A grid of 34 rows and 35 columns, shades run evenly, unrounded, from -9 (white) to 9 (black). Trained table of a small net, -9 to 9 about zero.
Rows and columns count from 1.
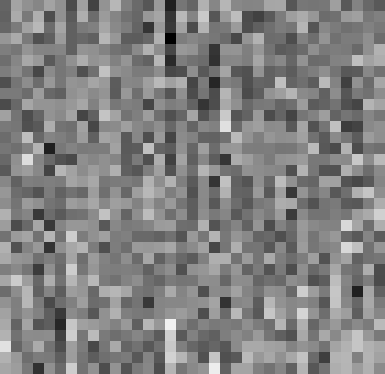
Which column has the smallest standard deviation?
13
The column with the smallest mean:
28
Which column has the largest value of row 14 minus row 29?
31
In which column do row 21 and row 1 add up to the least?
19
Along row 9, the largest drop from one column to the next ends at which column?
21
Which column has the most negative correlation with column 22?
24
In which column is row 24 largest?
30
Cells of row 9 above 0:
18
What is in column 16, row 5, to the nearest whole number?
4
